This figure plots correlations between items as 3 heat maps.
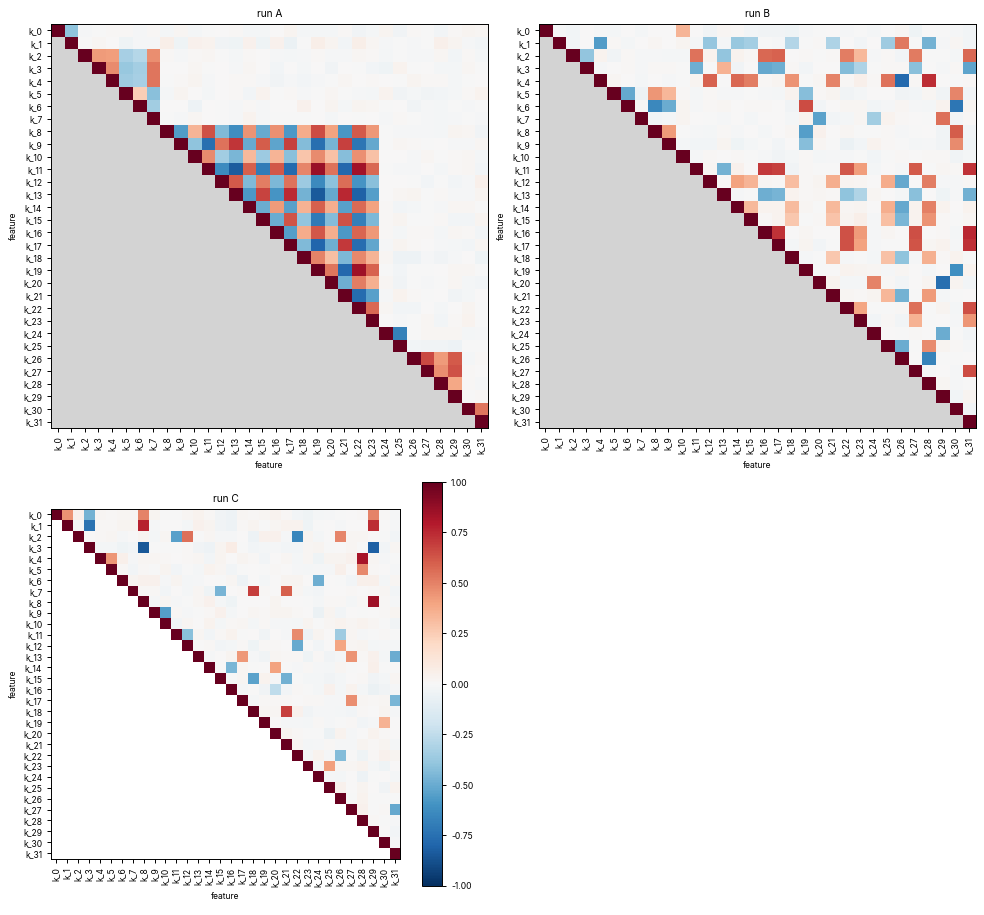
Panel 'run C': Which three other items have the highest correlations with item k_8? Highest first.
k_29, k_1, k_0
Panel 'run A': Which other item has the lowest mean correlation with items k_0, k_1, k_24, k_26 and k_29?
k_25
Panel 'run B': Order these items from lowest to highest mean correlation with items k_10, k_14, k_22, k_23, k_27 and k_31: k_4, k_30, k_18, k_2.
k_30, k_18, k_4, k_2
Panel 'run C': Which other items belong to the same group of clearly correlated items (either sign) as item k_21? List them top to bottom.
k_7, k_15, k_18
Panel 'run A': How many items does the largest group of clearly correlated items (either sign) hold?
16
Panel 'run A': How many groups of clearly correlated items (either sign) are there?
6
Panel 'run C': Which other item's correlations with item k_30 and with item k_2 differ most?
k_22
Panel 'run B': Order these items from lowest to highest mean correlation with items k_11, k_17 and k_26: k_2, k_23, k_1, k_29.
k_29, k_1, k_23, k_2
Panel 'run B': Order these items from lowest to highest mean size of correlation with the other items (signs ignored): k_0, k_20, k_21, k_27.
k_0, k_20, k_21, k_27
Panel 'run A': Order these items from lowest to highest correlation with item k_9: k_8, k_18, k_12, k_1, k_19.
k_19, k_8, k_18, k_1, k_12
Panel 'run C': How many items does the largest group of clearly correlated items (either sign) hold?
5
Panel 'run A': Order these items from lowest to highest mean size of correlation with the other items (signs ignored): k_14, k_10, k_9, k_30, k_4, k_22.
k_30, k_4, k_10, k_14, k_9, k_22
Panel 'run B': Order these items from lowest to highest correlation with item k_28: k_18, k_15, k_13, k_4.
k_13, k_18, k_15, k_4
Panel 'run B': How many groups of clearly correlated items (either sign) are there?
5
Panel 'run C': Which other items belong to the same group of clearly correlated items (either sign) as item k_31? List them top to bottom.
k_13, k_17, k_27
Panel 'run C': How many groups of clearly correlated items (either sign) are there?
10
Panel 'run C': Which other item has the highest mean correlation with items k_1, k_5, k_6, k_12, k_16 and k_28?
k_4
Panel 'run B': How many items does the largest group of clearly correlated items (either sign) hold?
10
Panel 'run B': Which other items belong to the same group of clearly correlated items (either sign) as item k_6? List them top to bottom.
k_5, k_8, k_9, k_19, k_30
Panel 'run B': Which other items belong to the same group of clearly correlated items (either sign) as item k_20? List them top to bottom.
k_7, k_24, k_29
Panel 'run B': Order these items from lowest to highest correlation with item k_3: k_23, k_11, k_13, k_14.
k_11, k_23, k_14, k_13
